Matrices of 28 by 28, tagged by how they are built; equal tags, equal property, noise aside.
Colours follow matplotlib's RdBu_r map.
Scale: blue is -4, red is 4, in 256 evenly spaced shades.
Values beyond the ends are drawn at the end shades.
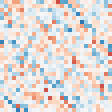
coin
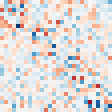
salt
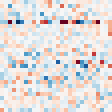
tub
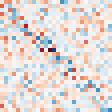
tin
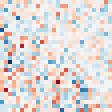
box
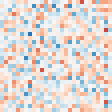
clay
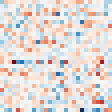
tub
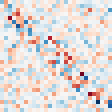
tin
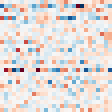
tub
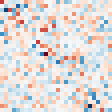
salt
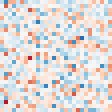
clay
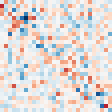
tin
